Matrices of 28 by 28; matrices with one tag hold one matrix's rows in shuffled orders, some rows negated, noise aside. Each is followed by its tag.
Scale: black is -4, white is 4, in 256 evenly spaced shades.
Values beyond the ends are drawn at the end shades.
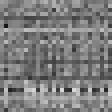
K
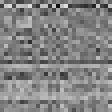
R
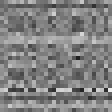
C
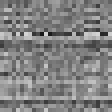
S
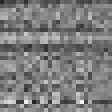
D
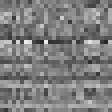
S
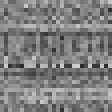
K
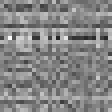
R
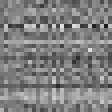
K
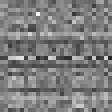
C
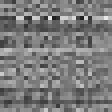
D
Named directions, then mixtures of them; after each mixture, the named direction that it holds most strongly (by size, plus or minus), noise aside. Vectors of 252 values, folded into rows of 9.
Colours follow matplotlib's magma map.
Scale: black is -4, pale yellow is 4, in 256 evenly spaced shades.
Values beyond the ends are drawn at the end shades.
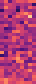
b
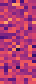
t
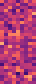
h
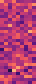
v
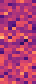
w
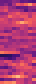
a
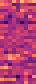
a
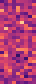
b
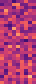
t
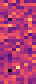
t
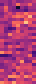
a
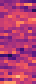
a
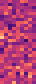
w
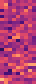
v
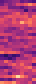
a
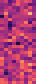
w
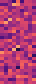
t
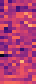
b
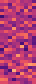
v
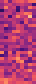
b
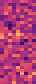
w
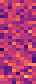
v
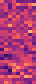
v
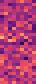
w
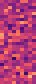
h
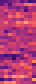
a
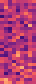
b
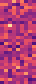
t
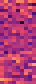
b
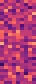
h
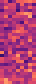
b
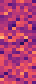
w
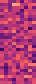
t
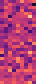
b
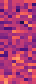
b
